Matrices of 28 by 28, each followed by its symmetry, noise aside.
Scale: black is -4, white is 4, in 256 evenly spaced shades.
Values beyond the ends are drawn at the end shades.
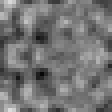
mirrored top to bottom.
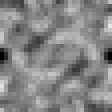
same after a half turn.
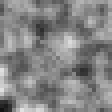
symmetric across the other diagonal.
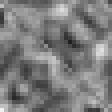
symmetric across the other diagonal.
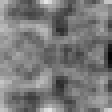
mirrored top to bottom.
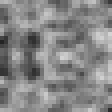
mirrored top to bottom.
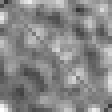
symmetric across the other diagonal.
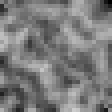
symmetric across the other diagonal.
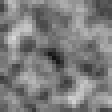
symmetric across the other diagonal.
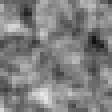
antisymmetric.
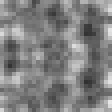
mirrored top to bottom.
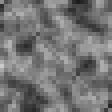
same after a half turn.
